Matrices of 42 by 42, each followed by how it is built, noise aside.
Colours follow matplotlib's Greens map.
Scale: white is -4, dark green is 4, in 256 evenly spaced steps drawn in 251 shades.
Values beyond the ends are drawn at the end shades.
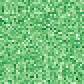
blocks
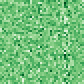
uneven columns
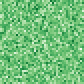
noise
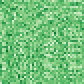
blocks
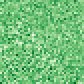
lower triangular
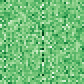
uneven columns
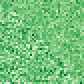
lower triangular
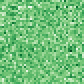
low rank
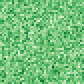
noise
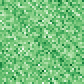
Toeplitz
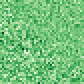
lower triangular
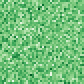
noise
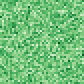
noise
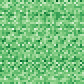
repeating columns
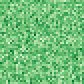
repeating columns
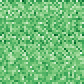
repeating columns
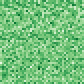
repeating columns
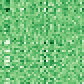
low rank
